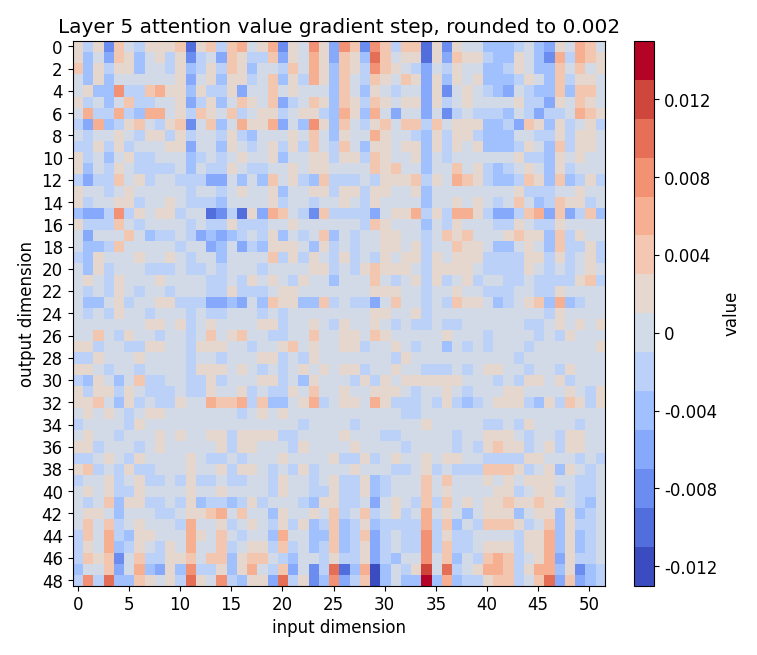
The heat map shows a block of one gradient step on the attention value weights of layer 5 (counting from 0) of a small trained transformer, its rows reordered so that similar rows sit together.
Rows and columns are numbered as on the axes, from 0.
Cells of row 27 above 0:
14
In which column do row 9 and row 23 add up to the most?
47
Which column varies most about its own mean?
34
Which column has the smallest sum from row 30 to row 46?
4
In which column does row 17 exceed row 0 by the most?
36
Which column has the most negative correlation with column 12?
5
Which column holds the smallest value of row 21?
25
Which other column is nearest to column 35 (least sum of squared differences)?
32
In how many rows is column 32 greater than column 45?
21
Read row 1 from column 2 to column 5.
0 -0.006 0.004 0.002
